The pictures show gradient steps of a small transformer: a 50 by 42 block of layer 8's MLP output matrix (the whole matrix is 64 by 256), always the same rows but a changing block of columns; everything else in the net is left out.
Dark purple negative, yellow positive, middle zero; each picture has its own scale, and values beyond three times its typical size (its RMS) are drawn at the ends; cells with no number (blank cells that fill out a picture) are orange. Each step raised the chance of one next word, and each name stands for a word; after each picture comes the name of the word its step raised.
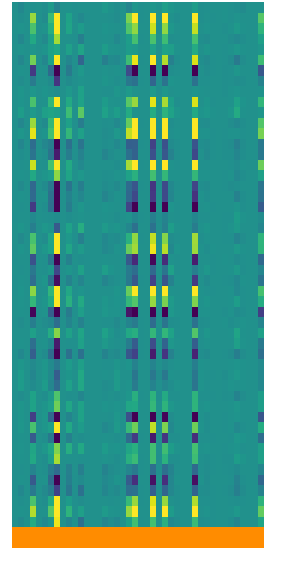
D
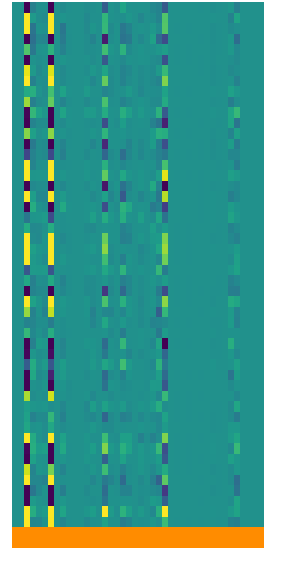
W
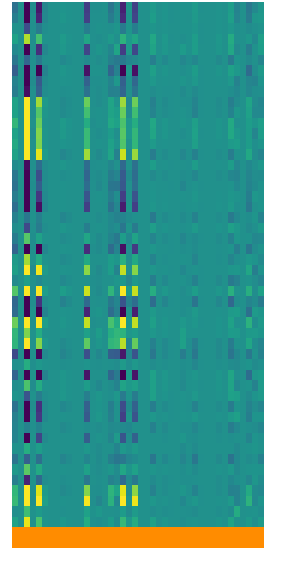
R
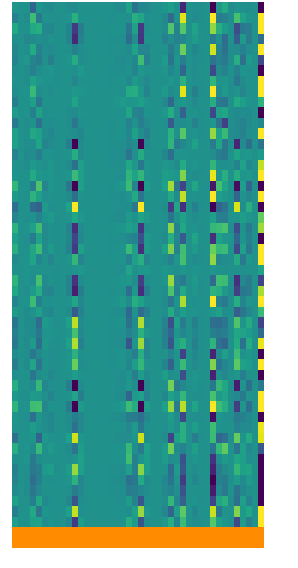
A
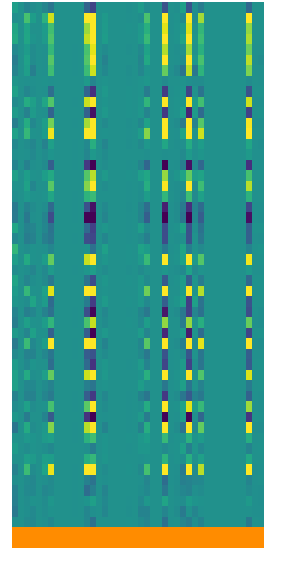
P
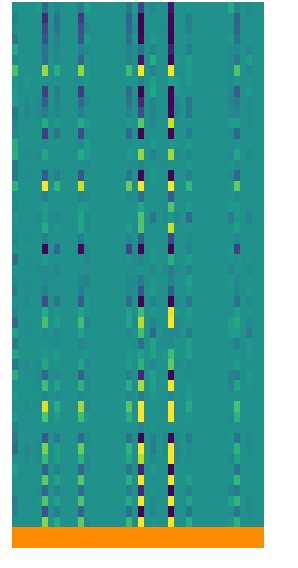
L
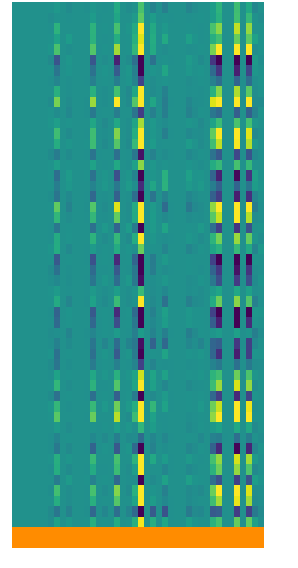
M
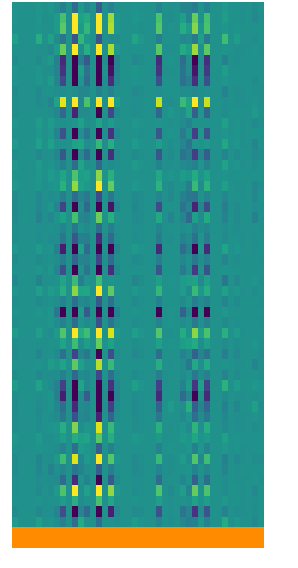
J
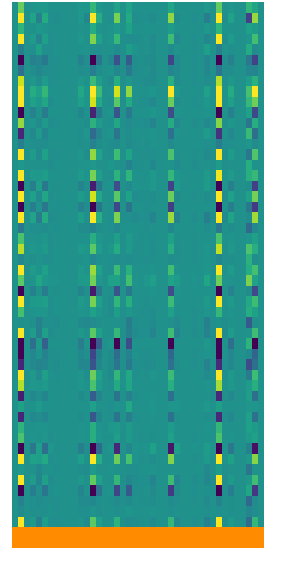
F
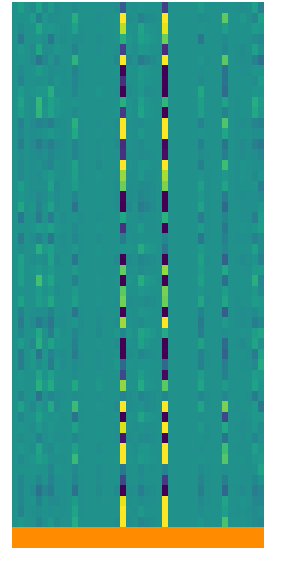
D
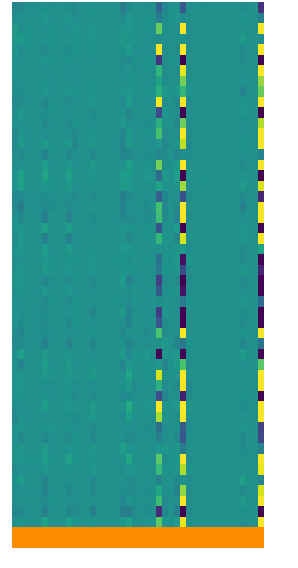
M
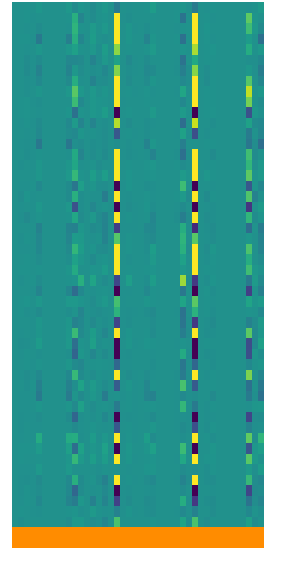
F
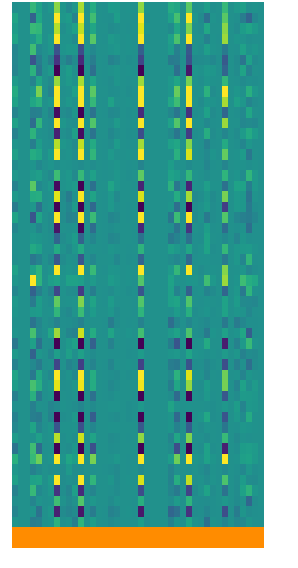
F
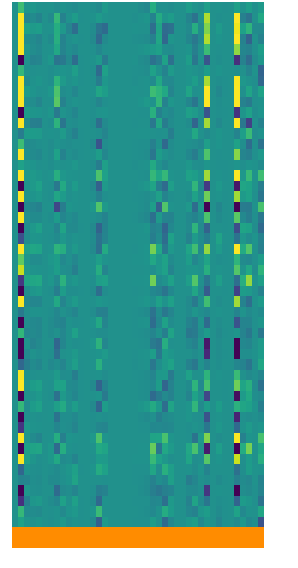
F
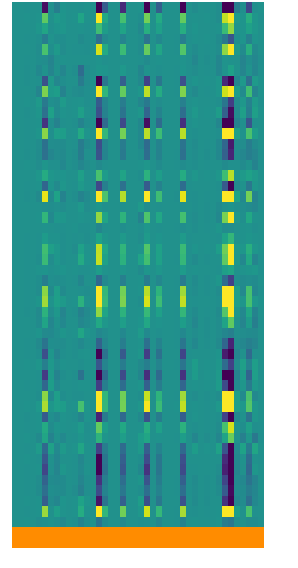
A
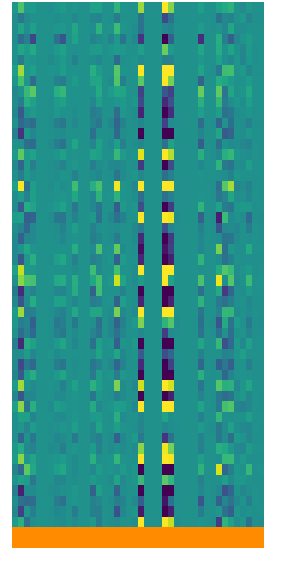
L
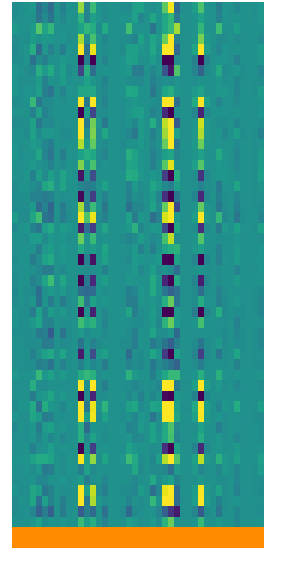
M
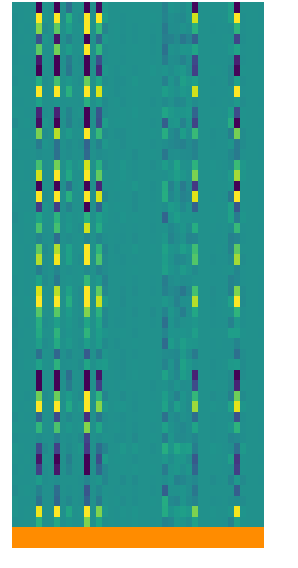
A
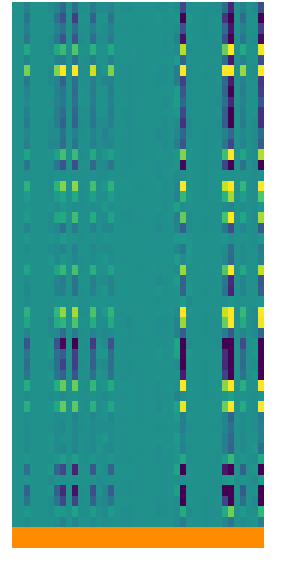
L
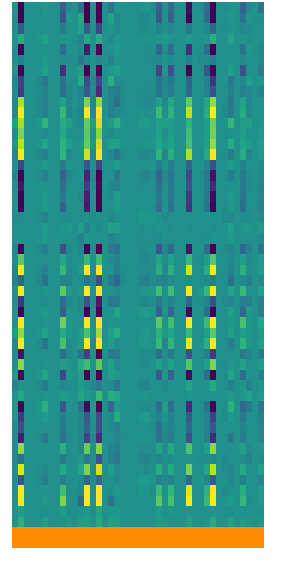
R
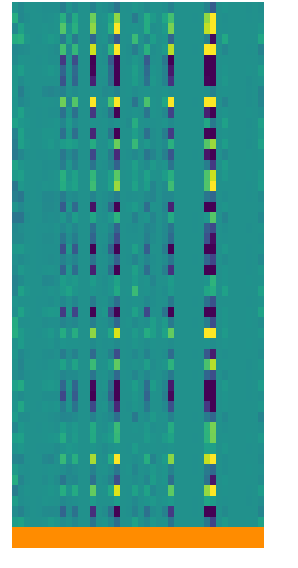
J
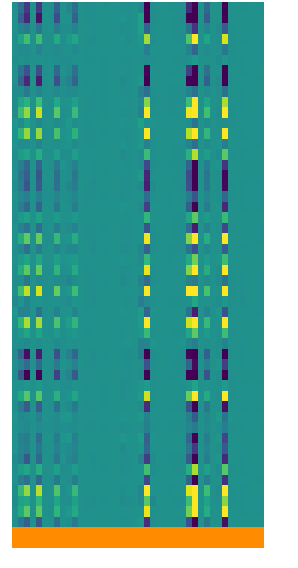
R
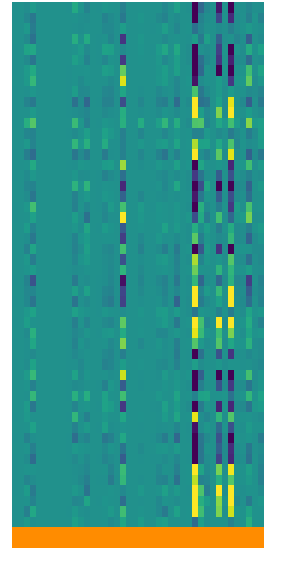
R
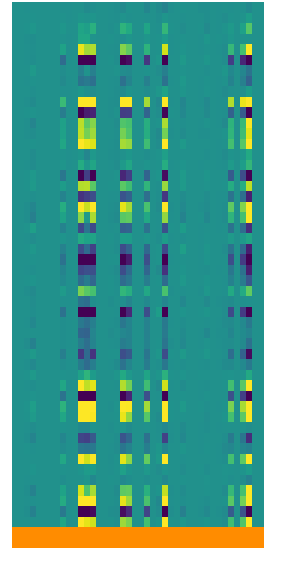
M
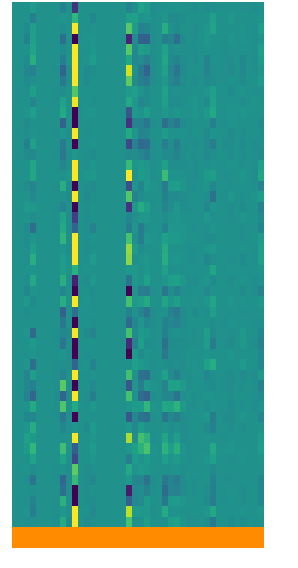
W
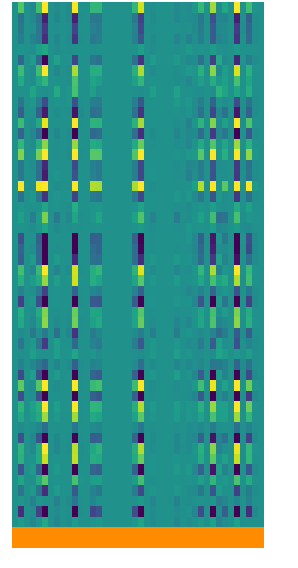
L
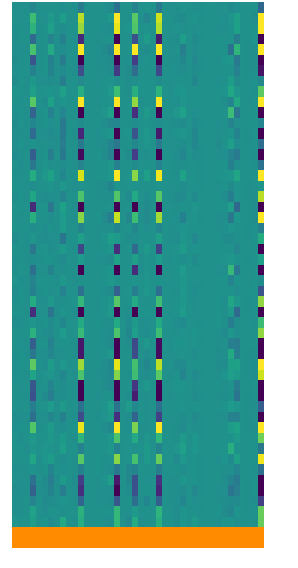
J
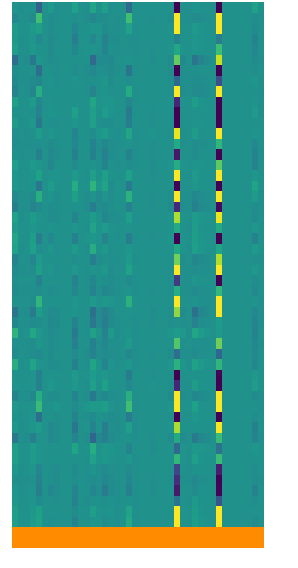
A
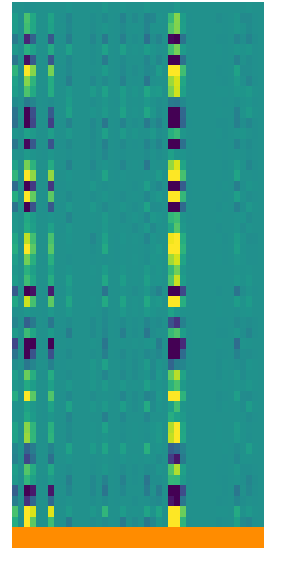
W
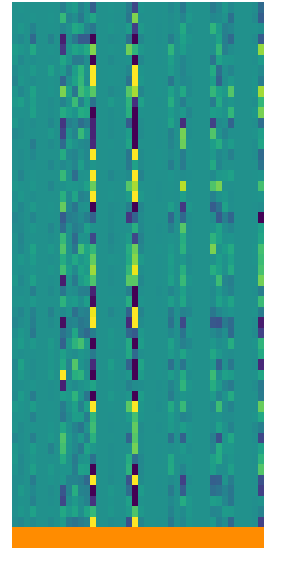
L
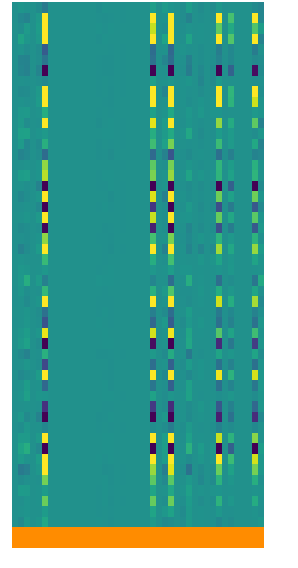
F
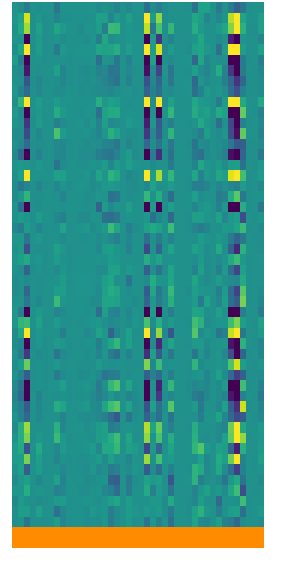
J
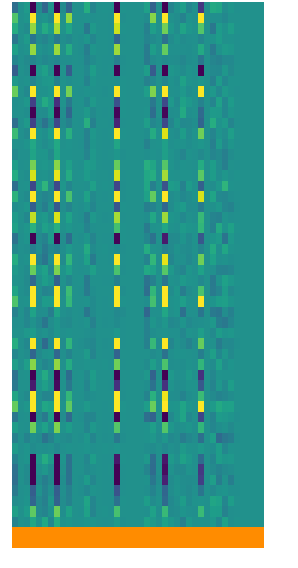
A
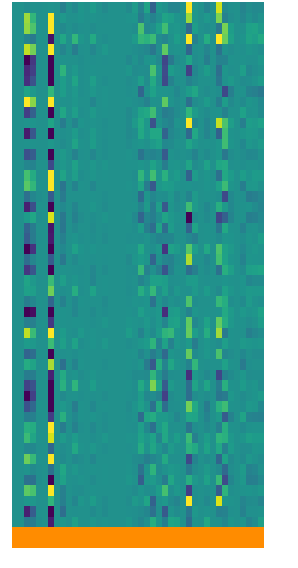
J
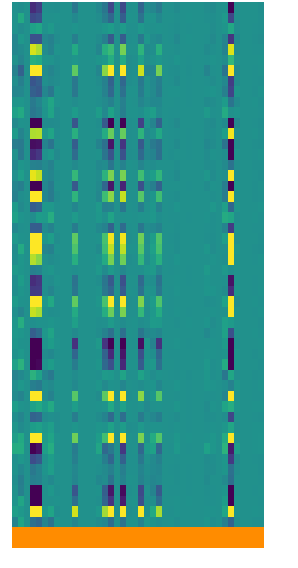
W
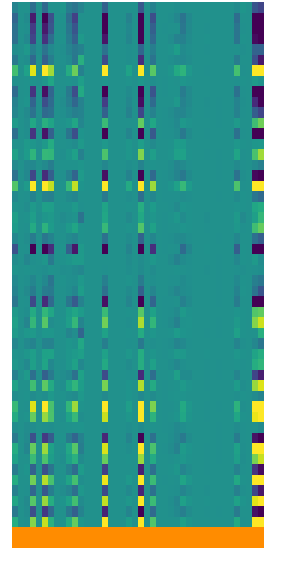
L
